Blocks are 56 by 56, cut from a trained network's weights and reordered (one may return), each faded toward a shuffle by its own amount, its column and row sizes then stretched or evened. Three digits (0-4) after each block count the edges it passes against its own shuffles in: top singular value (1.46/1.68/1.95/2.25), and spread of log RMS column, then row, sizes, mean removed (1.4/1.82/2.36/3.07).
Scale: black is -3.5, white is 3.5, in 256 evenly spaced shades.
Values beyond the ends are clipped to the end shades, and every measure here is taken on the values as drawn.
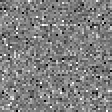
0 0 0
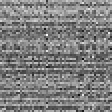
4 0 1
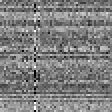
4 2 1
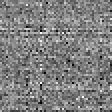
1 2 1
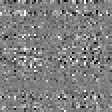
2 2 4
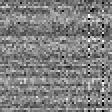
3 2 0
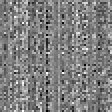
3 4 2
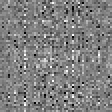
0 4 2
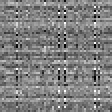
4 3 1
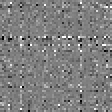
1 3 3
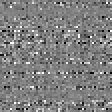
1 0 4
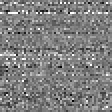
1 1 4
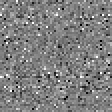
0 0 1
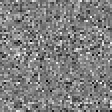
2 0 2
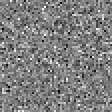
0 0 0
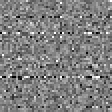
3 0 2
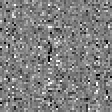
0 3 0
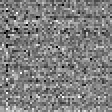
1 2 1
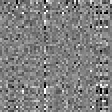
4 3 2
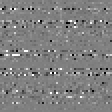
0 0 4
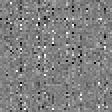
0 3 1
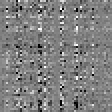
2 4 2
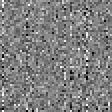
1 3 0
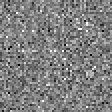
1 1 0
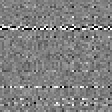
4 0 3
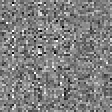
3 2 1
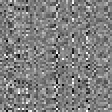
4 4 0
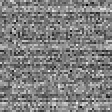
3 1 0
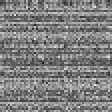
4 0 1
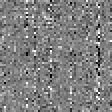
2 4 0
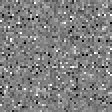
0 0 1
